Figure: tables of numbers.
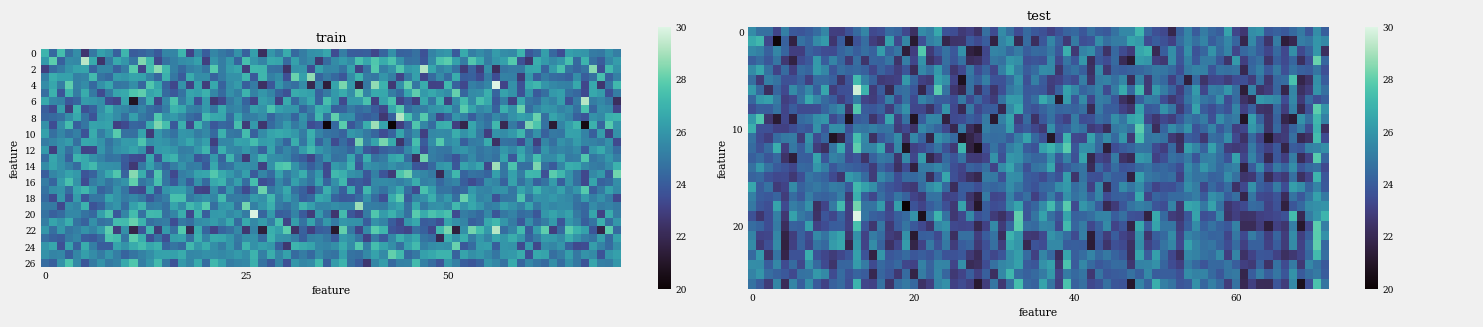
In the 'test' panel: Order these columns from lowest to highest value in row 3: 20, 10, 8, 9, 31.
20, 9, 31, 10, 8
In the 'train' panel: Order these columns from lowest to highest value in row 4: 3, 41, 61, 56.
61, 3, 41, 56
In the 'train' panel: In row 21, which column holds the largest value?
11
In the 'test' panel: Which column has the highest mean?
70
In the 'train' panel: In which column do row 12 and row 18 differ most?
44
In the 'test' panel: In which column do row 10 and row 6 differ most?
13
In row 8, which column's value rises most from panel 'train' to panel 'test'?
13
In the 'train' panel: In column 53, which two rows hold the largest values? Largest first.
22, 1
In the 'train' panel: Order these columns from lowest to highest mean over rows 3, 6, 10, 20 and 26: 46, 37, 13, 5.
5, 37, 13, 46
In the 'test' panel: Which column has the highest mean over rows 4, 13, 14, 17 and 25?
32
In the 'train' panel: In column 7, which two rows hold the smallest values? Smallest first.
1, 5
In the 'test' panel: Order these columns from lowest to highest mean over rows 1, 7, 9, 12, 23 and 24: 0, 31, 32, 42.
42, 31, 0, 32
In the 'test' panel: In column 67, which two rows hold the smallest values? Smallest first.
9, 1
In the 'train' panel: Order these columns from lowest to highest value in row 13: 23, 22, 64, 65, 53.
22, 65, 53, 64, 23
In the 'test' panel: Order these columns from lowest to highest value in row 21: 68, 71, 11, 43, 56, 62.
68, 43, 56, 62, 71, 11
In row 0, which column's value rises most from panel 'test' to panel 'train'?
52
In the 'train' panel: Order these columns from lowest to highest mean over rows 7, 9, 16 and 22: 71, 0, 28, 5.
5, 71, 0, 28
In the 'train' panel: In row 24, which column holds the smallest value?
30
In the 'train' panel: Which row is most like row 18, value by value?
7
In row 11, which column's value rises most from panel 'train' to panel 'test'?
44
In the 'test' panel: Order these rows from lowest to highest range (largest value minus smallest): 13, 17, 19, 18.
17, 13, 18, 19
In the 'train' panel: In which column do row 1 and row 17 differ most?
12
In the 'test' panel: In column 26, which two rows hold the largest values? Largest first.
12, 18
